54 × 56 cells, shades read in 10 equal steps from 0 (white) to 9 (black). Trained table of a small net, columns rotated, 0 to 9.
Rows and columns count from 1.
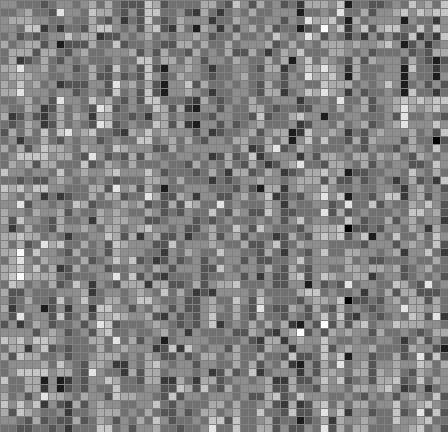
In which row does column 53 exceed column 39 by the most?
5
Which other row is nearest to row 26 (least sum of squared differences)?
32
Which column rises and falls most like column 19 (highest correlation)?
12
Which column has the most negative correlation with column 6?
33
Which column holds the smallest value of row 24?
15
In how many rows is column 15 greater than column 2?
19
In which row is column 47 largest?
30
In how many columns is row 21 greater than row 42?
16
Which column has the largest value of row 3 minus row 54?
27
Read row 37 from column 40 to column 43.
2 5 4 5
